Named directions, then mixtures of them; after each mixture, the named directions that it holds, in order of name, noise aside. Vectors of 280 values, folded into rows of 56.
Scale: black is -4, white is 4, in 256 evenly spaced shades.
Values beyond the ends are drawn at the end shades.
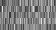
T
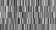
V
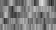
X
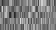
T, V, X.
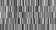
V.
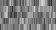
V, X.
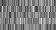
T.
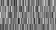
V.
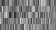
T, V, X.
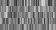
V, X.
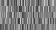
V.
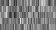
T, V, X.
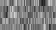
V, X.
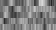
X.
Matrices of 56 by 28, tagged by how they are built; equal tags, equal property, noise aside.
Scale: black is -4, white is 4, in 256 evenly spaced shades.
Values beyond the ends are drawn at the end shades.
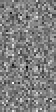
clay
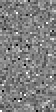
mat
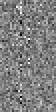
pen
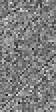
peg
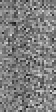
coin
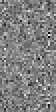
pen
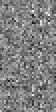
pen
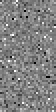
mat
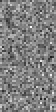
coin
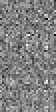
clay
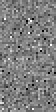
mat
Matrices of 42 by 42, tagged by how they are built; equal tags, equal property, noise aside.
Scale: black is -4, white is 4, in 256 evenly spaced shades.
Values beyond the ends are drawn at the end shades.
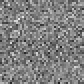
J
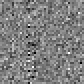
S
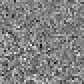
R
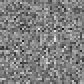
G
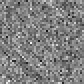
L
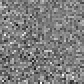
R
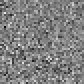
R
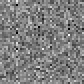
S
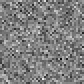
L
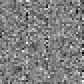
S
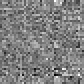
G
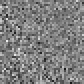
R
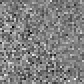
R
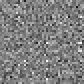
G
